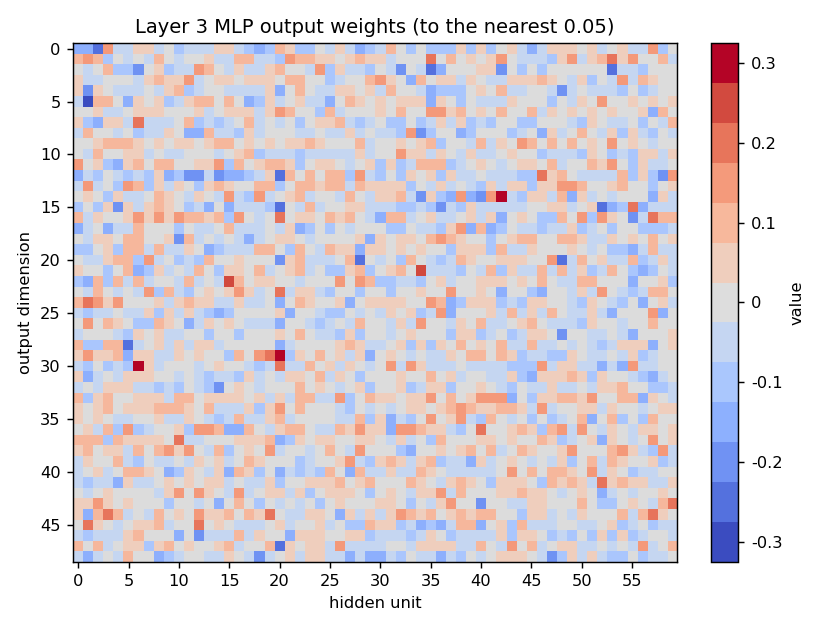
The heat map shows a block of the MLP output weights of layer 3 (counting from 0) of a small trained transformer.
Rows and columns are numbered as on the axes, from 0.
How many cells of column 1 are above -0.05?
24
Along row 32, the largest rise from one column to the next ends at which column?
15
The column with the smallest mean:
56
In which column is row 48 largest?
5
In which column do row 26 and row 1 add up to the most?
1
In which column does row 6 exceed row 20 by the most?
20
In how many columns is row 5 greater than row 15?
32
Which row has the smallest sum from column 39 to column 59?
17
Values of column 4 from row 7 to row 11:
0.05 -0.05 0.1 0 -0.15
